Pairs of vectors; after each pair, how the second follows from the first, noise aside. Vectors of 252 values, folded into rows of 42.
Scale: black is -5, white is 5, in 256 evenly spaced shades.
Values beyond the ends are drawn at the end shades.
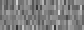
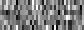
negated, scaled up.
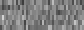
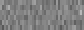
reversed, shrunk.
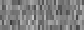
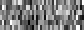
negated, scaled up.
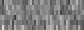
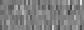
reversed, partly zeroed.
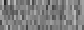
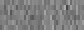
wrapped around, shrunk.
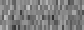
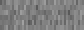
wrapped around, shrunk.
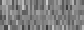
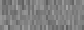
negated, shrunk.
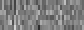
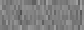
wrapped around, shrunk.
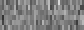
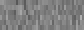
wrapped around, shrunk.
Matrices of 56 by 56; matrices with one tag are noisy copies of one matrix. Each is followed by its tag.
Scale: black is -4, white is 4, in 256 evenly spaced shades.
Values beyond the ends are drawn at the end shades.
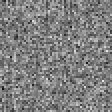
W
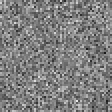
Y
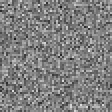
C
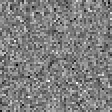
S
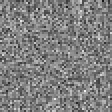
S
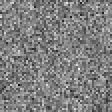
Y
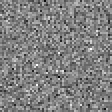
C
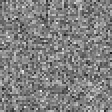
W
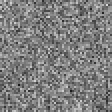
Y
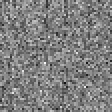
W
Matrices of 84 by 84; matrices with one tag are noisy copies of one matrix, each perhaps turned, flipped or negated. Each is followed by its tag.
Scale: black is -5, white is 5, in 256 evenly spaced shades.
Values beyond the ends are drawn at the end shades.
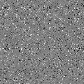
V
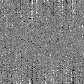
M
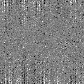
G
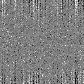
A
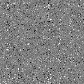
V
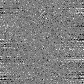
G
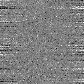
A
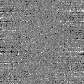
M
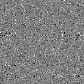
V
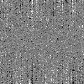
M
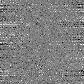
G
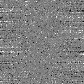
M
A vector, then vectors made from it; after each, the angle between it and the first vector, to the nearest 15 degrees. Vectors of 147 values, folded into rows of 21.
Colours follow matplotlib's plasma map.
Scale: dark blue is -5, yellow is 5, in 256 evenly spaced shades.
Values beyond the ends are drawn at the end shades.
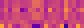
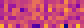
30 degrees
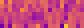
135 degrees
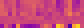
75 degrees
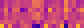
15 degrees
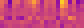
90 degrees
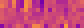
135 degrees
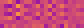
120 degrees
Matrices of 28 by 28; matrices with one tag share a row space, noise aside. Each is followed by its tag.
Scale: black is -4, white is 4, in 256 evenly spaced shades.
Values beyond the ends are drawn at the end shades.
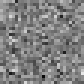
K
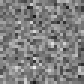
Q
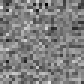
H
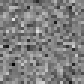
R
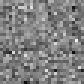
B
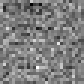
R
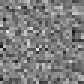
H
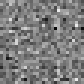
K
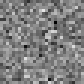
B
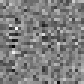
K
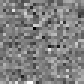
Q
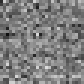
H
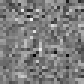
Q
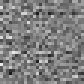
H
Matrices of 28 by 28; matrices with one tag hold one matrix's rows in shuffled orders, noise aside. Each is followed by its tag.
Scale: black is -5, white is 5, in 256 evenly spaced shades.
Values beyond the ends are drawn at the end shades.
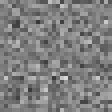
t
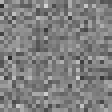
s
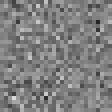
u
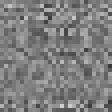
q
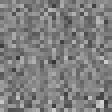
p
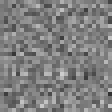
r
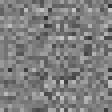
q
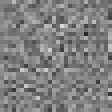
r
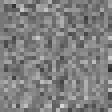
r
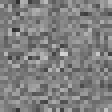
t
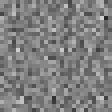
p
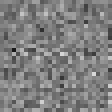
r
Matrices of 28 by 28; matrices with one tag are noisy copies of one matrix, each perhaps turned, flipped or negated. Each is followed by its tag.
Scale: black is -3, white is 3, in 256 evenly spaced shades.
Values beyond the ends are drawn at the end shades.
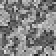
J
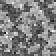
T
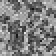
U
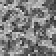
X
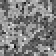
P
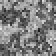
J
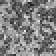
P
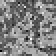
P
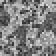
J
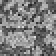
U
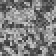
U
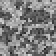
U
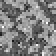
T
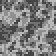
J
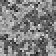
P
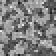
X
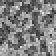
X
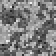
J
